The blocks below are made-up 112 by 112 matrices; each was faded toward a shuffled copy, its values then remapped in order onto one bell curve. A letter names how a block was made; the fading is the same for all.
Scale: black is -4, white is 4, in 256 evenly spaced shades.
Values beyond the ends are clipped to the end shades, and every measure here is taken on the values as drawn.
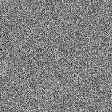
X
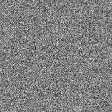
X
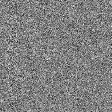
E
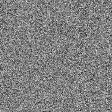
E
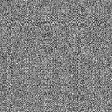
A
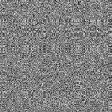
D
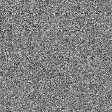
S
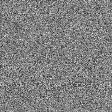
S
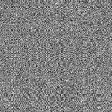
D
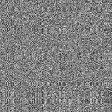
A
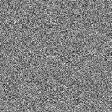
X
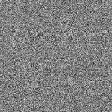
X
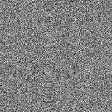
X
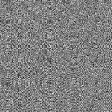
A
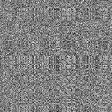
D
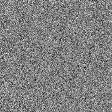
E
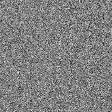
E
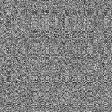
D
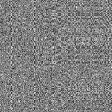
A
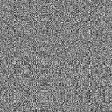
A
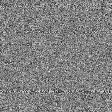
S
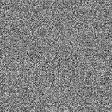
X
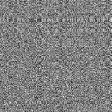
A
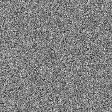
E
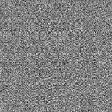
D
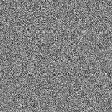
X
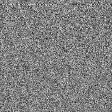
S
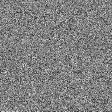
S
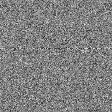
S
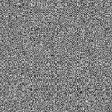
A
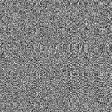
A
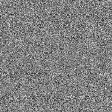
S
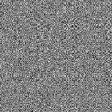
D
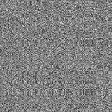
D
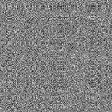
D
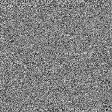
S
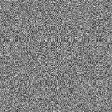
A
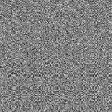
D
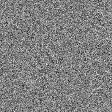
E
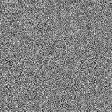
X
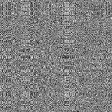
A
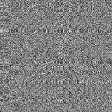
A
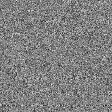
S
